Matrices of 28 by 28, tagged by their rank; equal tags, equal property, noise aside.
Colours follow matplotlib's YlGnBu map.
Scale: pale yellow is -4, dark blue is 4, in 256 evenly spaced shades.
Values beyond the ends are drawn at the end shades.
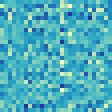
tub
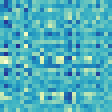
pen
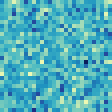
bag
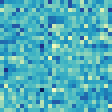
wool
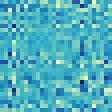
tub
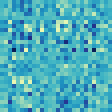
pen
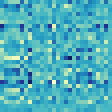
pen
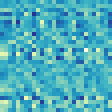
tub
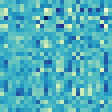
pen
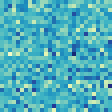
bag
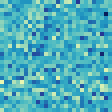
bag
